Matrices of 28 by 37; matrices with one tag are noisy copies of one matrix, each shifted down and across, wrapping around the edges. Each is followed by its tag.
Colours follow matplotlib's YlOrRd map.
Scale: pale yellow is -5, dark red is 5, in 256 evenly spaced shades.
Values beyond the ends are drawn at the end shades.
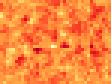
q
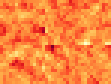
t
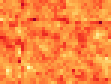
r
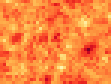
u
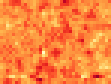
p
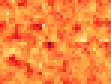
t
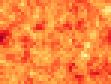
u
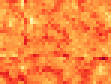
r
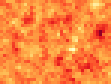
u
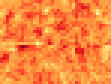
q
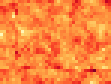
r
